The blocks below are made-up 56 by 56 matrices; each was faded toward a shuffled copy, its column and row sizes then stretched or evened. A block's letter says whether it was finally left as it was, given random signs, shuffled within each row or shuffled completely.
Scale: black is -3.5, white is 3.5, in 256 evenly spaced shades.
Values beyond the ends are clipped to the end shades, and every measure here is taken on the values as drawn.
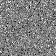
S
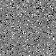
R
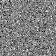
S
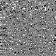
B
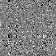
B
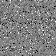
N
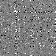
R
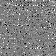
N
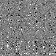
R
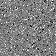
S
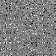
B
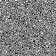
S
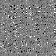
B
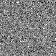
N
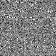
N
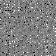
R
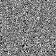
R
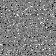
N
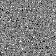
N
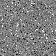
S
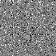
R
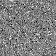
S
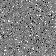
S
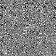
R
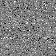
N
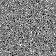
S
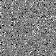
R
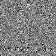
R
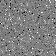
S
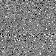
N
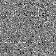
R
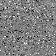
N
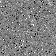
S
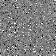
R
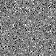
R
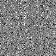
R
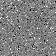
S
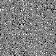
R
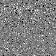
N
